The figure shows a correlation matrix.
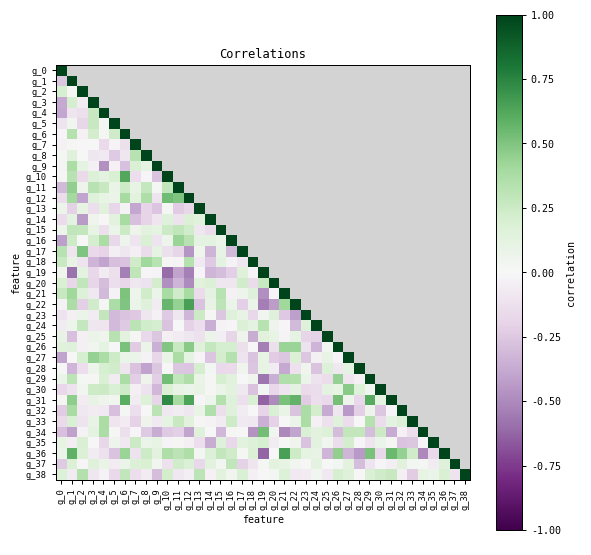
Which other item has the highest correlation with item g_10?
g_31
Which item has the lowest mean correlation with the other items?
g_19
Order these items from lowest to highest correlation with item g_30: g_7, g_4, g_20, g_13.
g_20, g_7, g_13, g_4
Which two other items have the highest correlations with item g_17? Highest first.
g_2, g_0
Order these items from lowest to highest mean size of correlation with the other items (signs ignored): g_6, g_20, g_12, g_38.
g_38, g_20, g_6, g_12
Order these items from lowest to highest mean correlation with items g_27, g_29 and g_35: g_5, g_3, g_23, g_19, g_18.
g_23, g_19, g_18, g_5, g_3
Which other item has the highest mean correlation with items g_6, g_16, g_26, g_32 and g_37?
g_36
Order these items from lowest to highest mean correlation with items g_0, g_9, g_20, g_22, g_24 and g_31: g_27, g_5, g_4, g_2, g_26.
g_4, g_27, g_5, g_26, g_2
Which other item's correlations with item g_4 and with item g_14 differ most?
g_27
